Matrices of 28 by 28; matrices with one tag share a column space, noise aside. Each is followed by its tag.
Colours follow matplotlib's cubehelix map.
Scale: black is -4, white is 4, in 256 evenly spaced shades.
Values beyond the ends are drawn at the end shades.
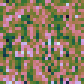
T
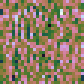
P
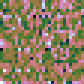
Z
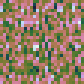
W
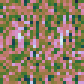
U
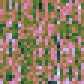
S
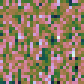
T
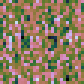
U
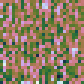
S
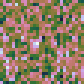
T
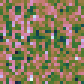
U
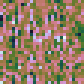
U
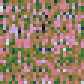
Z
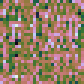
P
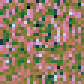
P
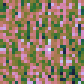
S
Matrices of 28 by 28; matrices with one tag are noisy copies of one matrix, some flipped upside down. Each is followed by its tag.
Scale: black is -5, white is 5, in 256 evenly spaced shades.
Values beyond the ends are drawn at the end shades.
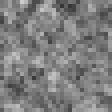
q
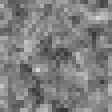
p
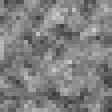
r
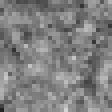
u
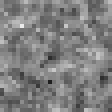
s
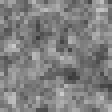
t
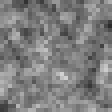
u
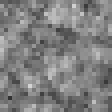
r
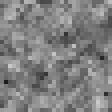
t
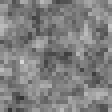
p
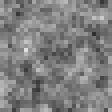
p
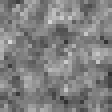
r
